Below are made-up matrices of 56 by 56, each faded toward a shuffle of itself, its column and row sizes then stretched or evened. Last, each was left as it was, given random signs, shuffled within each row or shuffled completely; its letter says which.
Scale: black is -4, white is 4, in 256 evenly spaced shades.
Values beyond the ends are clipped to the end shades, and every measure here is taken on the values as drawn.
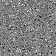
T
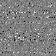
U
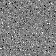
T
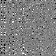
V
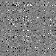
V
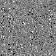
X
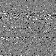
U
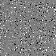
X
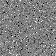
T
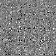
X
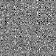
X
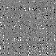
V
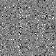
V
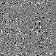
X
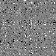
X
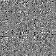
X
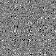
V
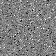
T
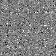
U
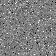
T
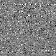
U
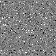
U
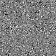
U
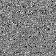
U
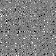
V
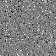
U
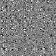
V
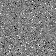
T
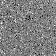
T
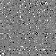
V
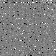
U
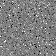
T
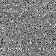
U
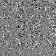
X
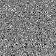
U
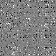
V
